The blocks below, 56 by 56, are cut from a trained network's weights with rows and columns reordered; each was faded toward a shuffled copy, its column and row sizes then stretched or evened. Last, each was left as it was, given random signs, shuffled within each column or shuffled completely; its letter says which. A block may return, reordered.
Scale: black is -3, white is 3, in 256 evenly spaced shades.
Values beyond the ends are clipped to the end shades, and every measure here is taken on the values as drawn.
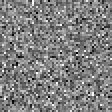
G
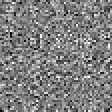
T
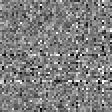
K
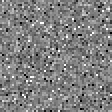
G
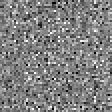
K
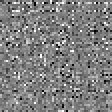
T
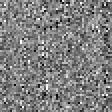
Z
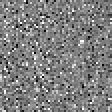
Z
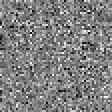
K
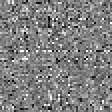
T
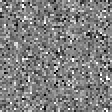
Z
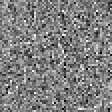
Z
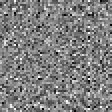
T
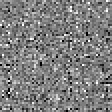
K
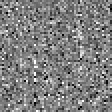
Z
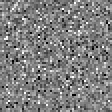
Z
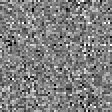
K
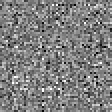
K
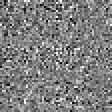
K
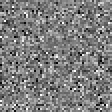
K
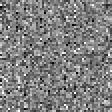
Z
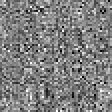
T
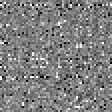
K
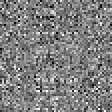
T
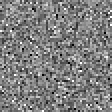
G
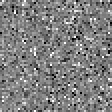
Z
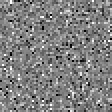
Z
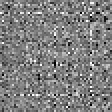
T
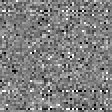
T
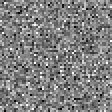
G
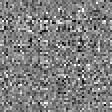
T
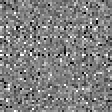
T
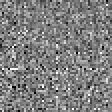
K
